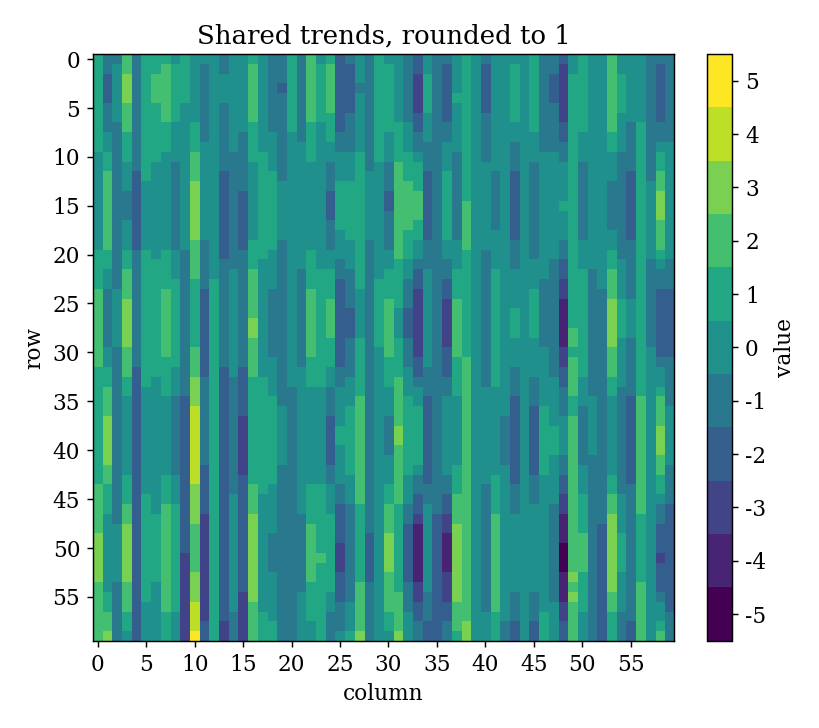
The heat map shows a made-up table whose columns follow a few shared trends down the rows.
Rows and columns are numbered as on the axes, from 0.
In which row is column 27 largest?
59
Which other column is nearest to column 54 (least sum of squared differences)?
14
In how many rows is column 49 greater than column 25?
55
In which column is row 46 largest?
10
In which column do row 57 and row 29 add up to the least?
48
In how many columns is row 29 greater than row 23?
9
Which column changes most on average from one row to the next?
58
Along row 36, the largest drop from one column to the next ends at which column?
11
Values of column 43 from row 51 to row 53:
0 0 0
